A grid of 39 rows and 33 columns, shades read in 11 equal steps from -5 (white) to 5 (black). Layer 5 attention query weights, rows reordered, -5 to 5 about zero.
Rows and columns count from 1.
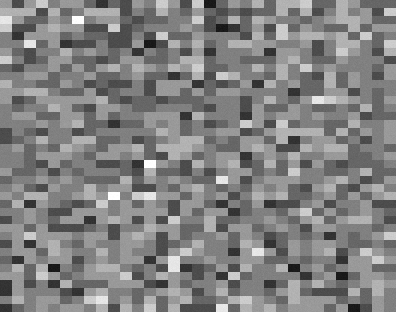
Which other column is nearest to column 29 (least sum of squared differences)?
26
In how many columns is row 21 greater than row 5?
13
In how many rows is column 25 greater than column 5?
19
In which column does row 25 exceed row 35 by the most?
20
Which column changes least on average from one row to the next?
11
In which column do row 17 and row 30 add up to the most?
28
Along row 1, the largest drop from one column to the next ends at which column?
17
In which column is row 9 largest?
2
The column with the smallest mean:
15
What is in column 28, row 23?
-1
